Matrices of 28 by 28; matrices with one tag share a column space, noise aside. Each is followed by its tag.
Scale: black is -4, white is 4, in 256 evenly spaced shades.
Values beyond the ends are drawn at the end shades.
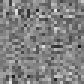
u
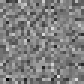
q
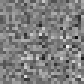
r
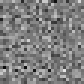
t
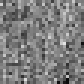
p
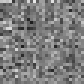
t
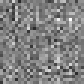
t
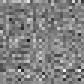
t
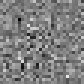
r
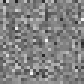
t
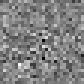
r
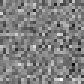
q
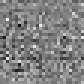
r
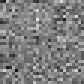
t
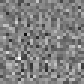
r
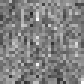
p
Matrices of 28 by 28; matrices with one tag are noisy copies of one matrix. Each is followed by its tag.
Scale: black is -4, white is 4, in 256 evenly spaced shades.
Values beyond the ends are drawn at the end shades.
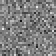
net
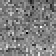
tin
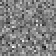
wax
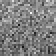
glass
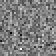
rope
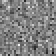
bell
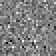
wax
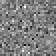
net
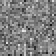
bell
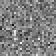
rope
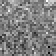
glass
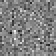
rope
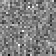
bell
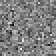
rope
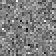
net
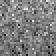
glass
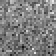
glass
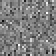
bell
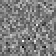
wax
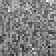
glass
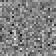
rope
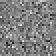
wax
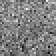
glass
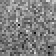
glass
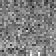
tin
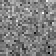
glass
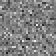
wax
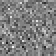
wax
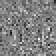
rope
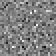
wax
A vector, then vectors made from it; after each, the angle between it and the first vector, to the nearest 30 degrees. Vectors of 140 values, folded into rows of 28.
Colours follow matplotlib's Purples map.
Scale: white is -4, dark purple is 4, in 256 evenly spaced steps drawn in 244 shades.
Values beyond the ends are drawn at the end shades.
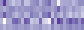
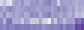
60 degrees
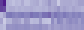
60 degrees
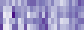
90 degrees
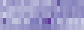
150 degrees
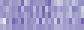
60 degrees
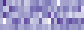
30 degrees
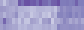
120 degrees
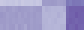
90 degrees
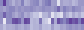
30 degrees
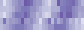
120 degrees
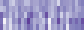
60 degrees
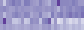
150 degrees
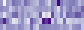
150 degrees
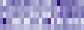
150 degrees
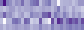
30 degrees
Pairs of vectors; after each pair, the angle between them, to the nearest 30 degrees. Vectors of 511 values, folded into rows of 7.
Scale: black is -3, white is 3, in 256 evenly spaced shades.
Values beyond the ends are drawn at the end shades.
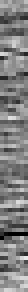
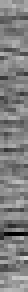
30 degrees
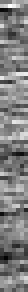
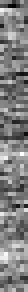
150 degrees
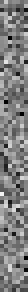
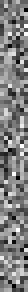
60 degrees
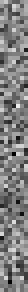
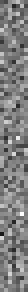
150 degrees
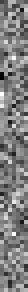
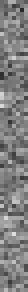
30 degrees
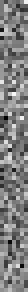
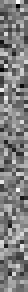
90 degrees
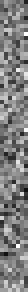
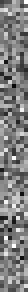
120 degrees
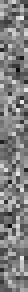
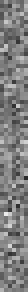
120 degrees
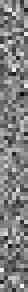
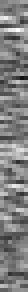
90 degrees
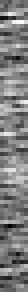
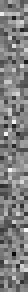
60 degrees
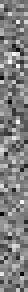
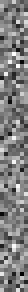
30 degrees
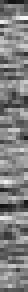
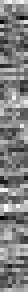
150 degrees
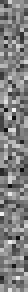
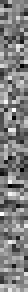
30 degrees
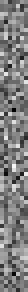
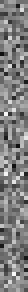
150 degrees
